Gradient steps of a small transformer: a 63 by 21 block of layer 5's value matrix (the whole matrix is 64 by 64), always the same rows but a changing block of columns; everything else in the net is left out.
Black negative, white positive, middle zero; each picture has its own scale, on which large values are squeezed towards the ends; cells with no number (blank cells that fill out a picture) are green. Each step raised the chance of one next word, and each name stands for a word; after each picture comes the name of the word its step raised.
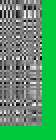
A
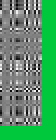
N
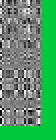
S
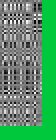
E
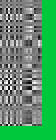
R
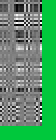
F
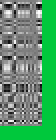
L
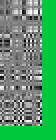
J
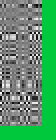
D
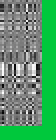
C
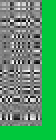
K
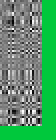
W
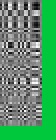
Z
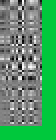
A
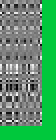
L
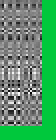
D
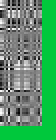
N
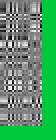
R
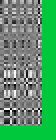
S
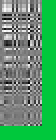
R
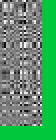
E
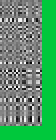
K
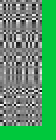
E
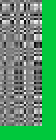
E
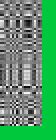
W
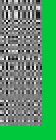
A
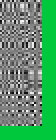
E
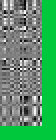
N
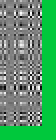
J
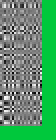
D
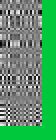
J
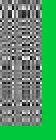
A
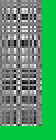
R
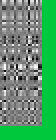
A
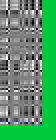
N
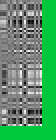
W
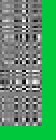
K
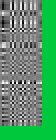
Z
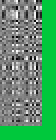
A
